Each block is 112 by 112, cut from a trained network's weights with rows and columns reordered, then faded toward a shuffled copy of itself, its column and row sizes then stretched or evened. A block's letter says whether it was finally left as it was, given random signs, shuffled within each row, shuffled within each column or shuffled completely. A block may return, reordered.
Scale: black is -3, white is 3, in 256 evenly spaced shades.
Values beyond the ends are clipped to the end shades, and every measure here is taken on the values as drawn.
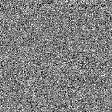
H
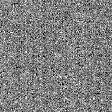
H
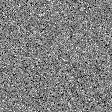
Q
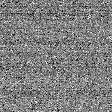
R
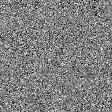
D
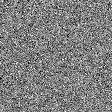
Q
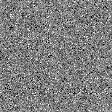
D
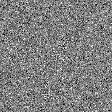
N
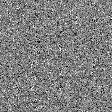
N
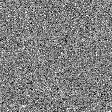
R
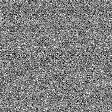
R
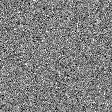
Q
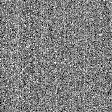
N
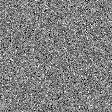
N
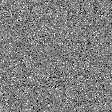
R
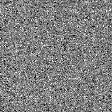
H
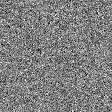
Q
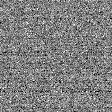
R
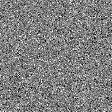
D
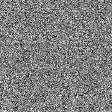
H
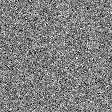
Q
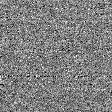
R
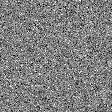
Q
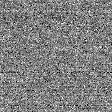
R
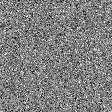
Q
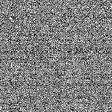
H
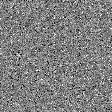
N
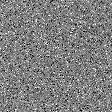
Q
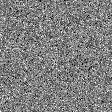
Q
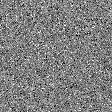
Q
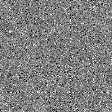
D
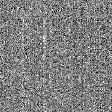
H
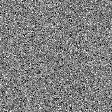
N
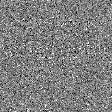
D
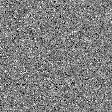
R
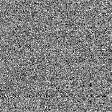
H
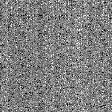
H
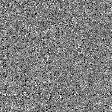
D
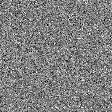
R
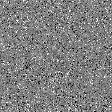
D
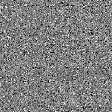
H
